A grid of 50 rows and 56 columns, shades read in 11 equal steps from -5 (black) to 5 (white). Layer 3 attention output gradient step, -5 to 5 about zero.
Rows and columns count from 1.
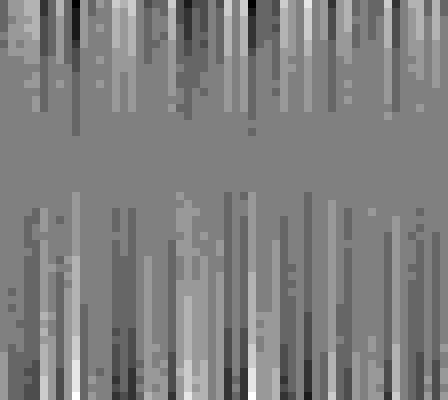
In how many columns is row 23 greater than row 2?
24
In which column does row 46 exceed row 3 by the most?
10
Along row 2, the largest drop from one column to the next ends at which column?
32
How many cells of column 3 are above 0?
6
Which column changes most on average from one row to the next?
23
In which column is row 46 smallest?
39
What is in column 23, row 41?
1
